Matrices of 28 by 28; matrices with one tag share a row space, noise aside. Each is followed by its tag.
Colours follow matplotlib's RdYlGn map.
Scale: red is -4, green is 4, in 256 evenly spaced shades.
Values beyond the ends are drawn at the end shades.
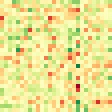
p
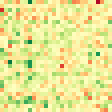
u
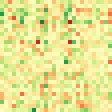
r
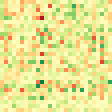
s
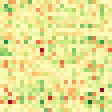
s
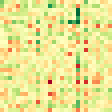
p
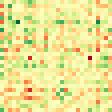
u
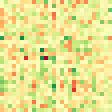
r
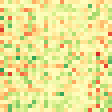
u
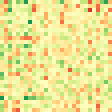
u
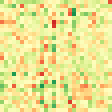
r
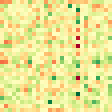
p
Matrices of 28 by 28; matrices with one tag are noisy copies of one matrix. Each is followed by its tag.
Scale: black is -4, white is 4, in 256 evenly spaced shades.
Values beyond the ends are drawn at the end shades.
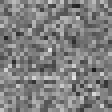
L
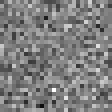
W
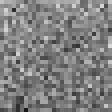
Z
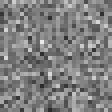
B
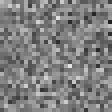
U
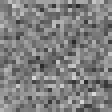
L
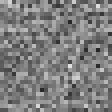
U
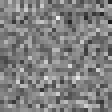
U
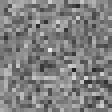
L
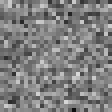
U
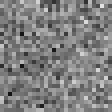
W
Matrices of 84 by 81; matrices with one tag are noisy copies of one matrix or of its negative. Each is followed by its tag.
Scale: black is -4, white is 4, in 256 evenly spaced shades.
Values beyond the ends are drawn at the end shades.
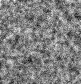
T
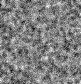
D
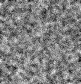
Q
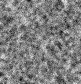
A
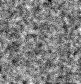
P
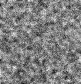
Q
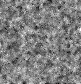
P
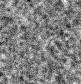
A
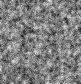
P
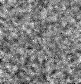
Q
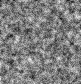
T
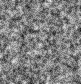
P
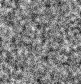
D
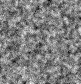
P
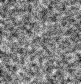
Q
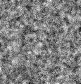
P
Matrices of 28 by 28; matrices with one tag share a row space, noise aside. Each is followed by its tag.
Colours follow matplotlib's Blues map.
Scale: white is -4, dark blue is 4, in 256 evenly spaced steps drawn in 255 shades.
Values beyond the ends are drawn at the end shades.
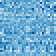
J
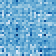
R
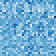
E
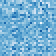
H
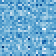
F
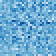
H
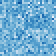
E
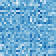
R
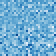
E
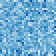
E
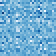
R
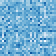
R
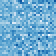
H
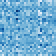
R
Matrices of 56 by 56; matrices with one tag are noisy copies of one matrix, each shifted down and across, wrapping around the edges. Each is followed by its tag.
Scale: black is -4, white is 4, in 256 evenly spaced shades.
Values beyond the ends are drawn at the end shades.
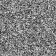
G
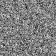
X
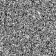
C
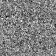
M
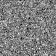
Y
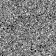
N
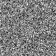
N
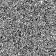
C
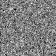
C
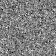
G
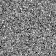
G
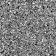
M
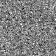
M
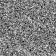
X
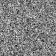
X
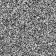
N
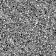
X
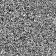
M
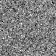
N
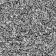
G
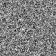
Y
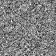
N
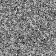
G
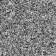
Y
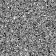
C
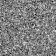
G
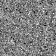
X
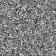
Y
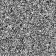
Y
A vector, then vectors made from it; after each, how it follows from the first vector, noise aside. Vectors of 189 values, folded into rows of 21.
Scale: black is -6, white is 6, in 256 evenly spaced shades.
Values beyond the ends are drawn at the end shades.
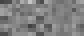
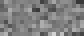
reversed.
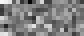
negated, scaled up.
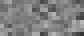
reversed.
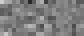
negated.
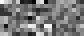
negated, scaled up.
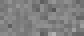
reversed, shrunk.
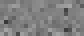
wrapped around, partly zeroed.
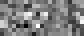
wrapped around, negated, scaled up.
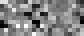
wrapped around, scaled up.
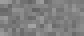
negated, shrunk.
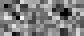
wrapped around, scaled up.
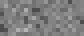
wrapped around, partly zeroed.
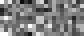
negated, scaled up.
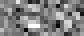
wrapped around, negated, scaled up.
